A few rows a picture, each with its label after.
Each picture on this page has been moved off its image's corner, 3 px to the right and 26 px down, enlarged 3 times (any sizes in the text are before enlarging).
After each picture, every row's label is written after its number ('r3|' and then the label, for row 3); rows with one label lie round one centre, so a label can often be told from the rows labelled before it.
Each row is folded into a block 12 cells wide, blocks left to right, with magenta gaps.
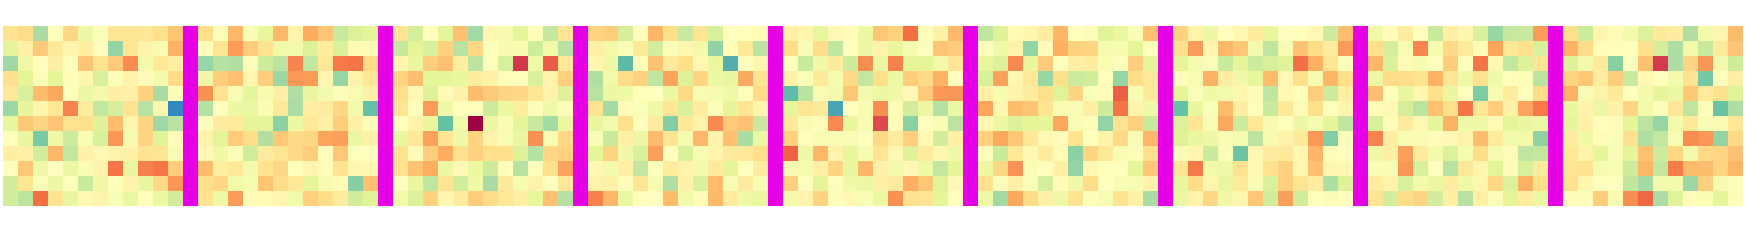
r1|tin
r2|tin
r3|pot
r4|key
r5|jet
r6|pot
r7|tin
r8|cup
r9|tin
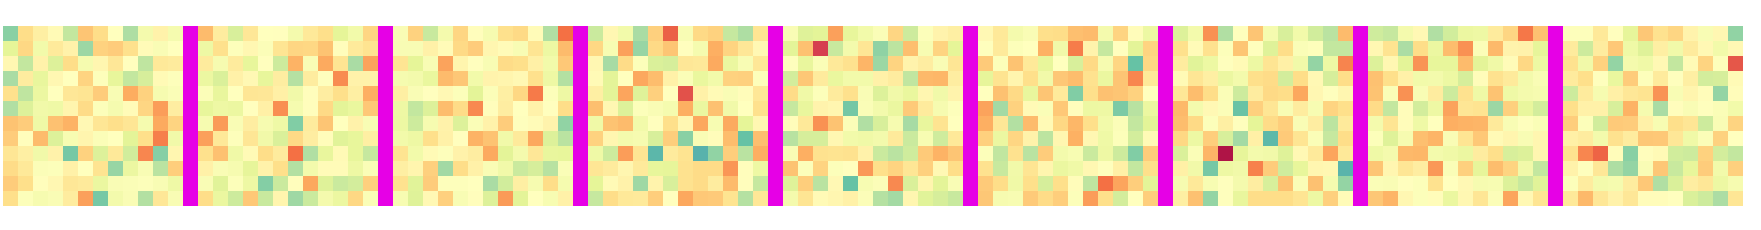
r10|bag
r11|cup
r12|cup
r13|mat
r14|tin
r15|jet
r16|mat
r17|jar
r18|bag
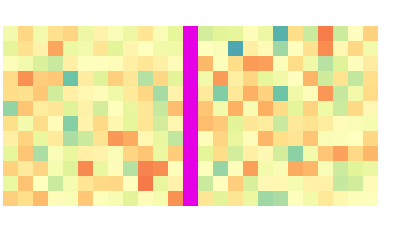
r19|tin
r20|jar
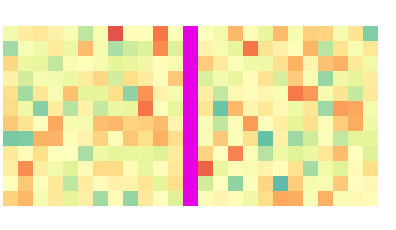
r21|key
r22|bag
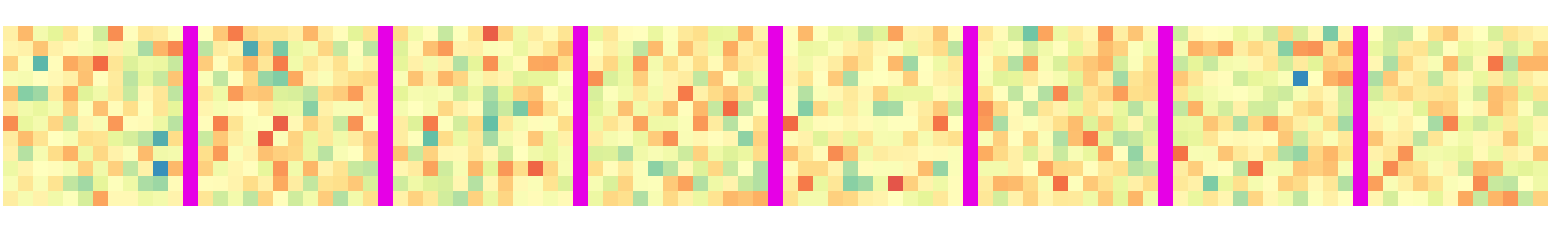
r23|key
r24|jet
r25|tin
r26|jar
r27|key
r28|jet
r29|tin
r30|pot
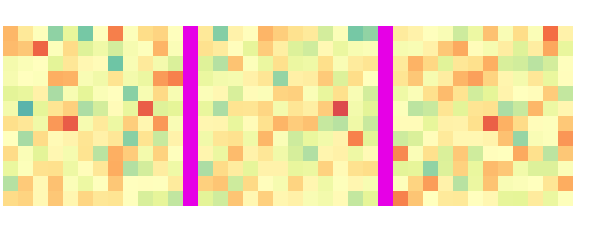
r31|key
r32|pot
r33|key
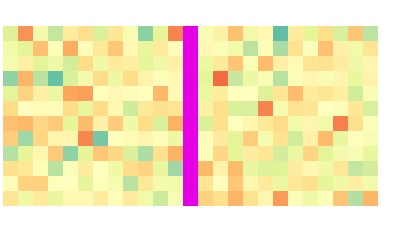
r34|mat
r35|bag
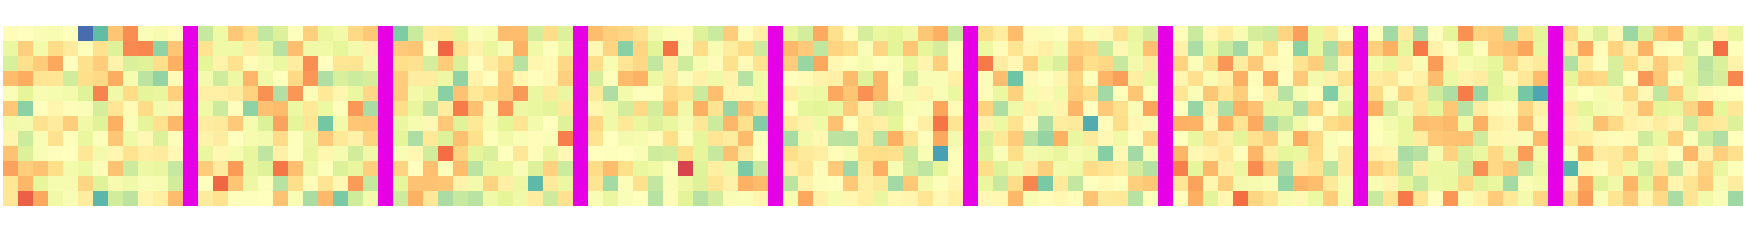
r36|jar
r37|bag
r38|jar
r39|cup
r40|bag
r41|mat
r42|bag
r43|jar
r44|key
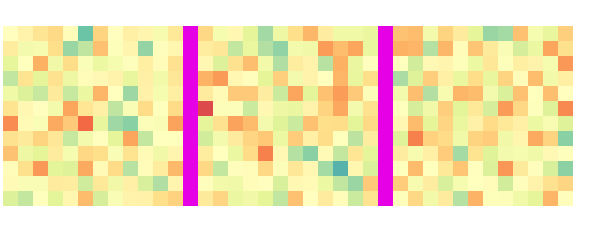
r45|bag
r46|jar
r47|cup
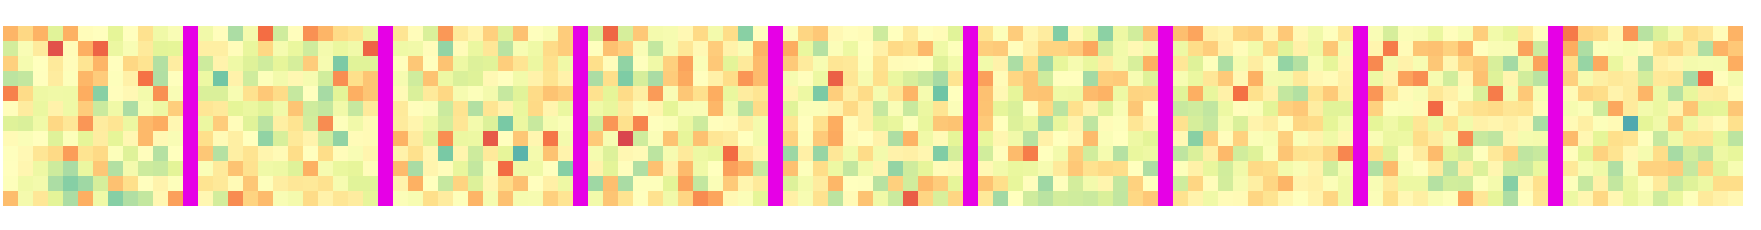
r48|cup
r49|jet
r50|jet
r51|mat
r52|bag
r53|cup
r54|key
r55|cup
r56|cup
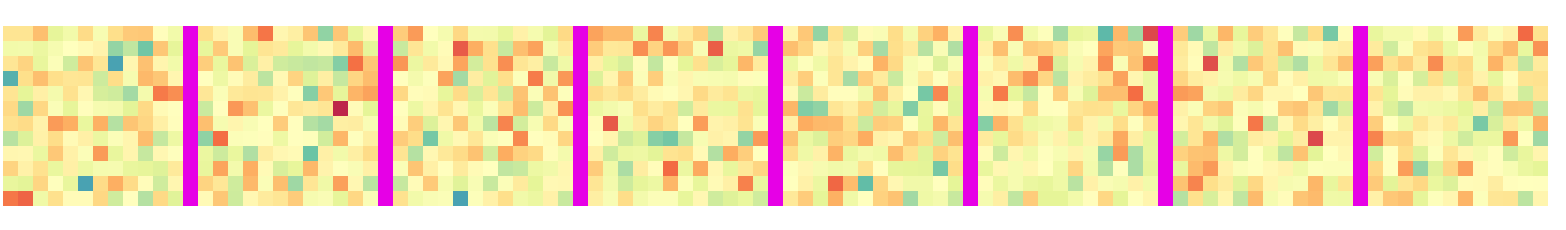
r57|key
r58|pot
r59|cup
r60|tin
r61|key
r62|cup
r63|pot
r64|bag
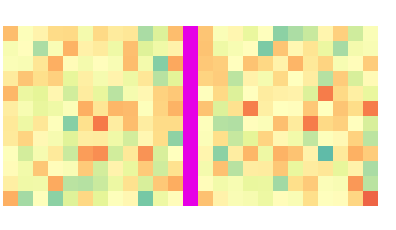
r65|cup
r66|cup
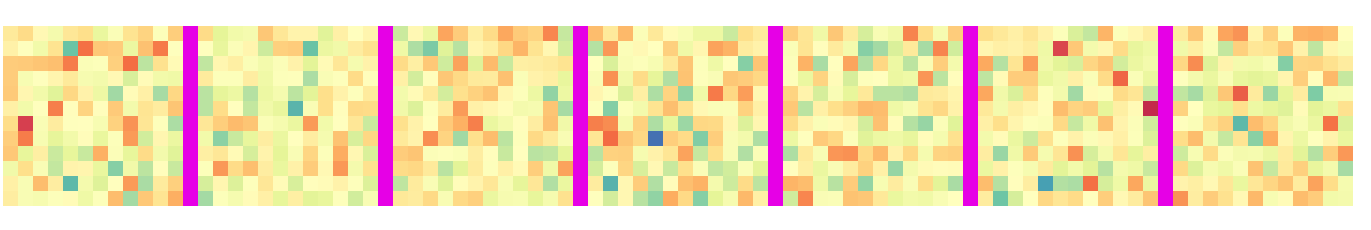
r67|cup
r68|tin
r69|bag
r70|cup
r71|key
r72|cup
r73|jet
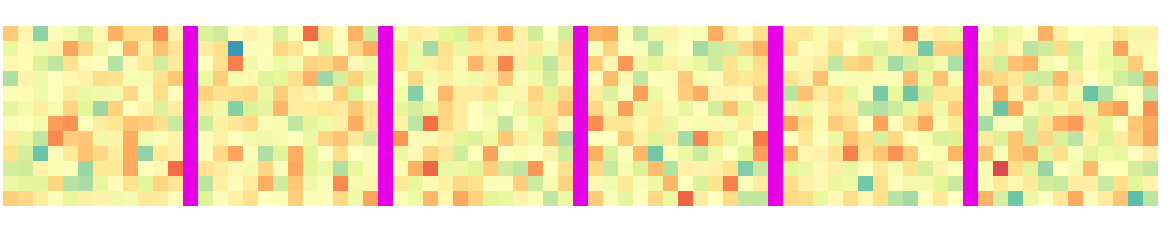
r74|key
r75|bag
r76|bag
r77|mat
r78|key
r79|pot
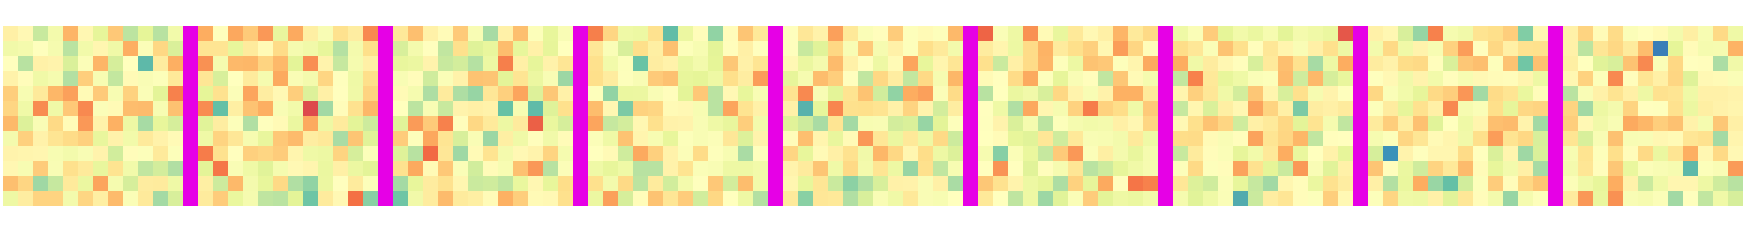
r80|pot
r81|cup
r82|mat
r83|key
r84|cup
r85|cup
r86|cup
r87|cup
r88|key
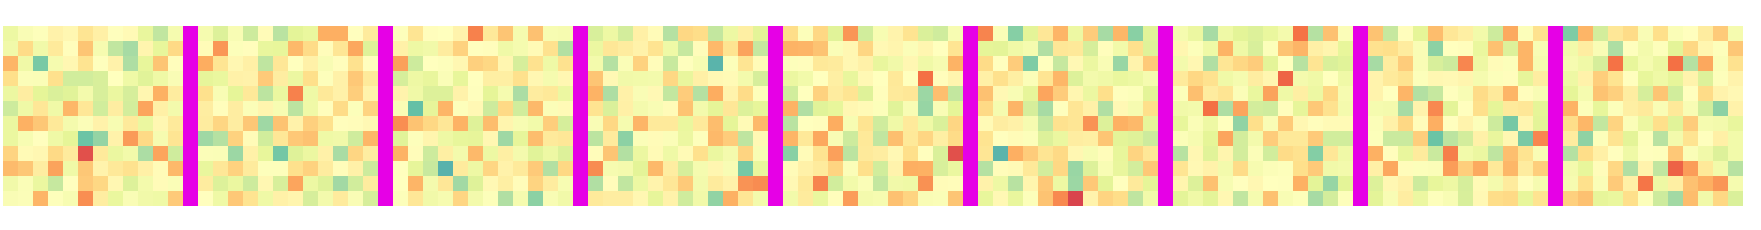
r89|tin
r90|jar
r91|key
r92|jar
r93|mat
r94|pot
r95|jar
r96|tin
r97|jet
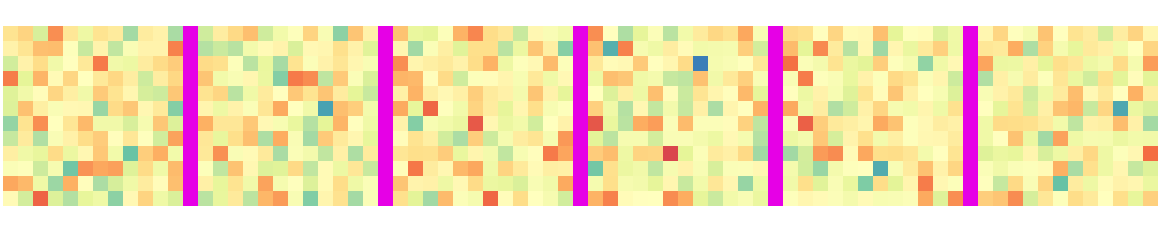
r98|tin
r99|bag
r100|pot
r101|key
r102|mat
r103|mat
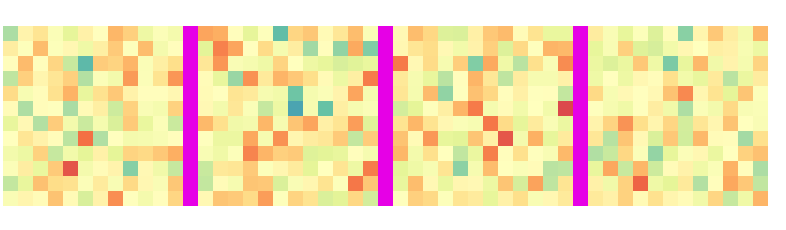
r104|mat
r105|key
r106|mat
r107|mat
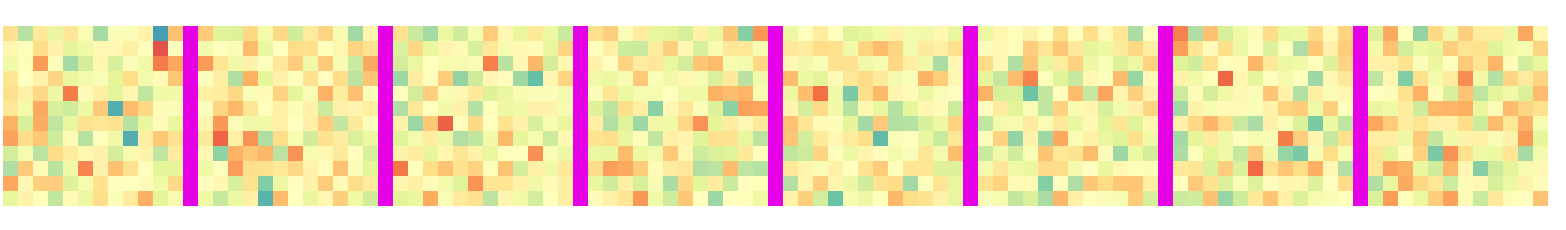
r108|pot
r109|cup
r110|tin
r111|cup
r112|mat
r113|cup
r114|tin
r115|bag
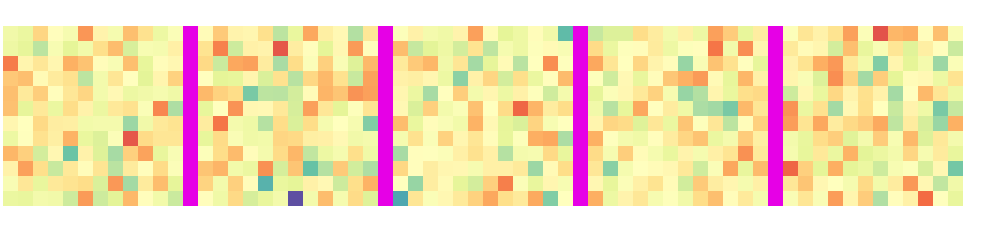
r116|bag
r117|cup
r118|pot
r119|jet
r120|jet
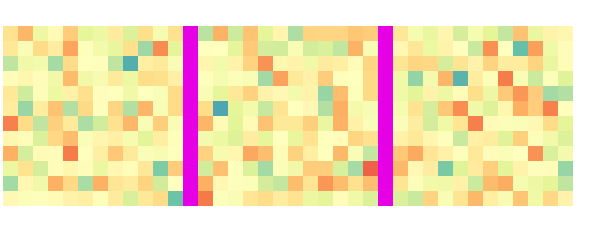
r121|key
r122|key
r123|bag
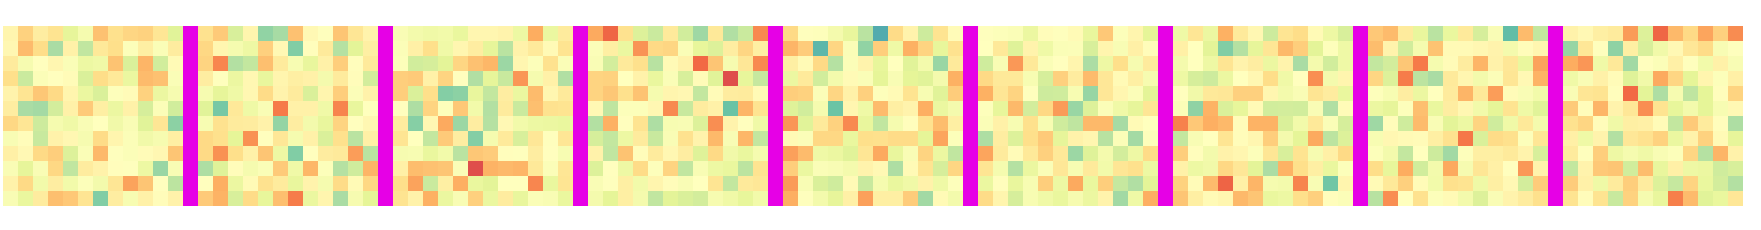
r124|jet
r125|key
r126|tin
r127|cup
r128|bag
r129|jar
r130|jet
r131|jar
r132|jet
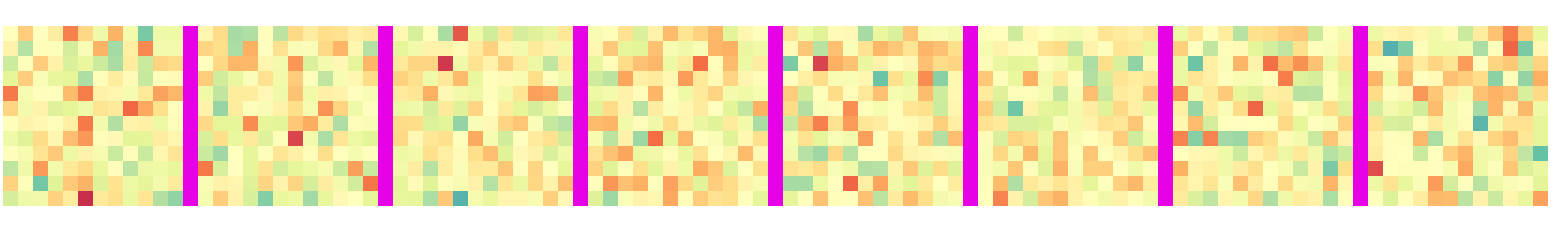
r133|pot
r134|jar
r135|cup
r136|jet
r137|jar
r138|key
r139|bag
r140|bag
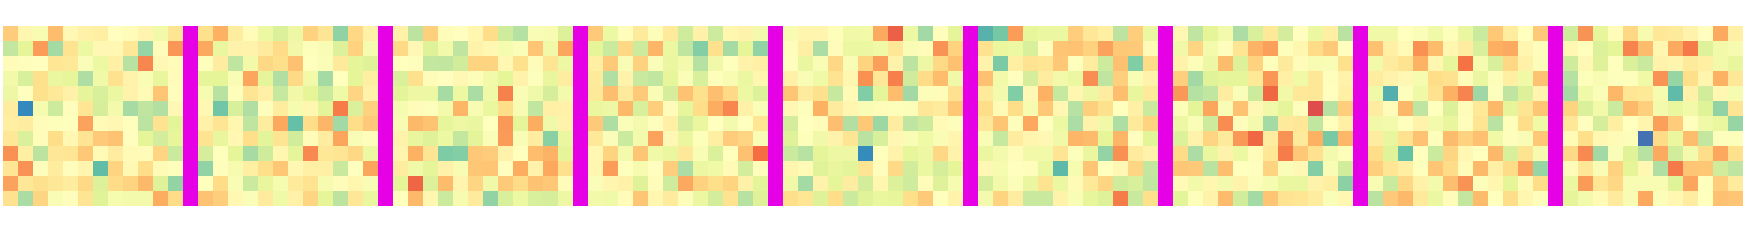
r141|jet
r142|key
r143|tin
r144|pot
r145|jar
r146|jar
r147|jar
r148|jar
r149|jet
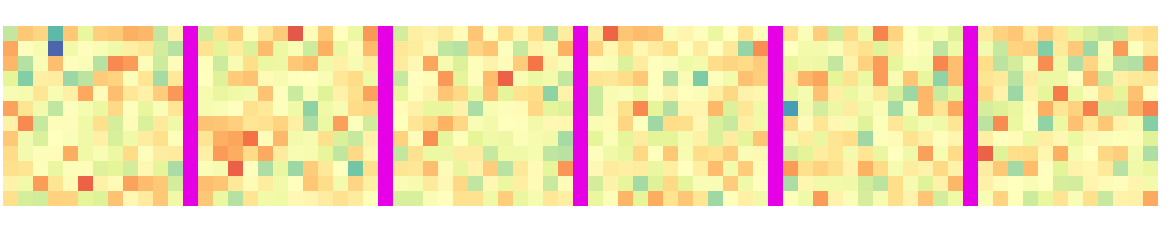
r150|jet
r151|jet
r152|bag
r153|tin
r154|tin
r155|cup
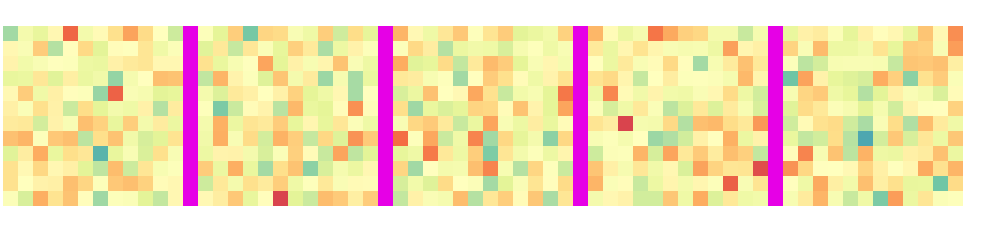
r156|jet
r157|bag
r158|mat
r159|tin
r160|tin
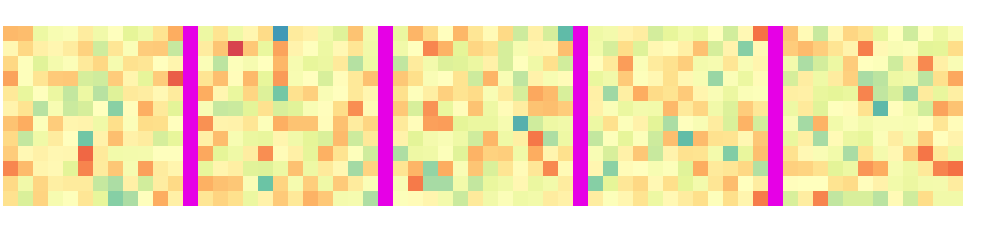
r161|tin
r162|key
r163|tin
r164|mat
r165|tin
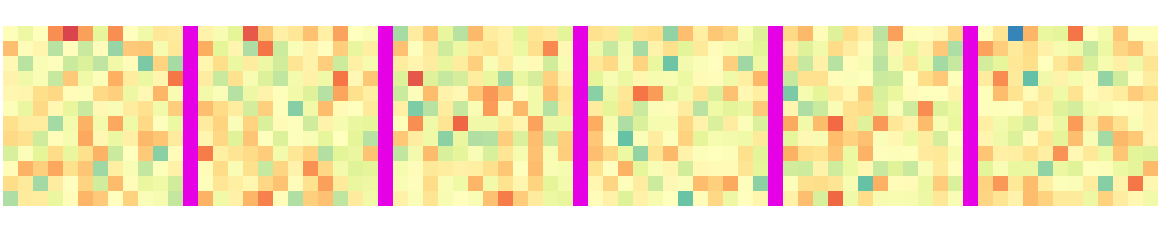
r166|pot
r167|jet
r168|mat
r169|jet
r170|key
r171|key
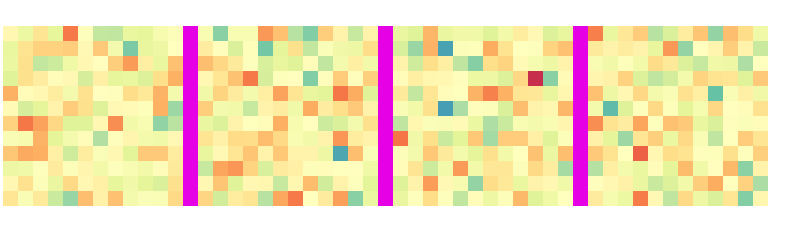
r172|tin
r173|pot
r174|mat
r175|key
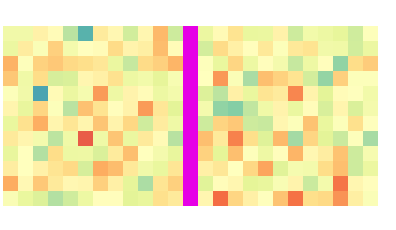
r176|jar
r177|mat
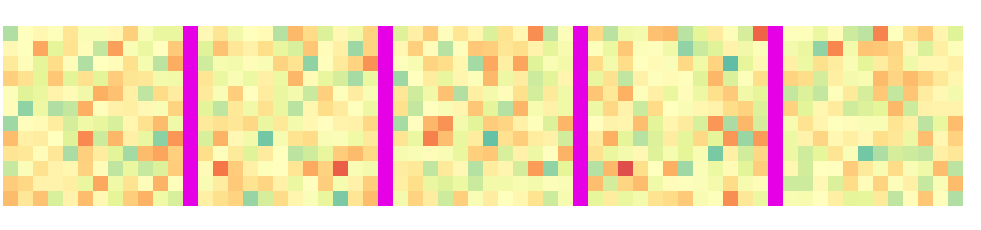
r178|mat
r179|tin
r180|mat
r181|pot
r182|jar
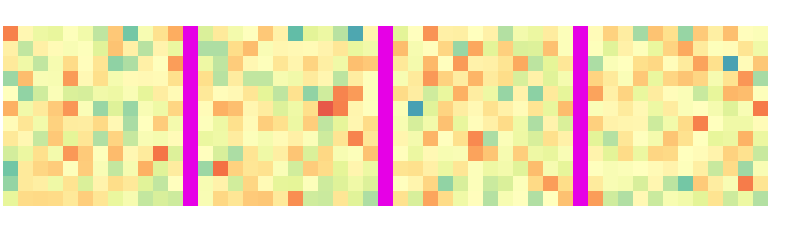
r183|key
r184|pot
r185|cup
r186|cup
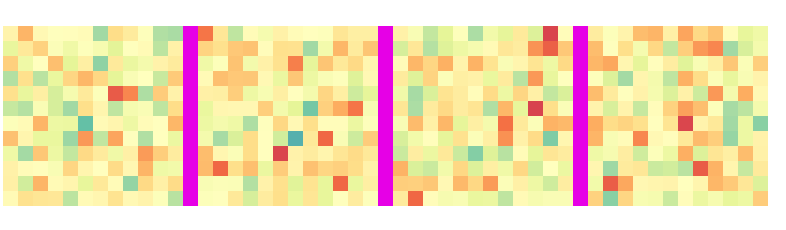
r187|mat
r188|tin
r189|jar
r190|jet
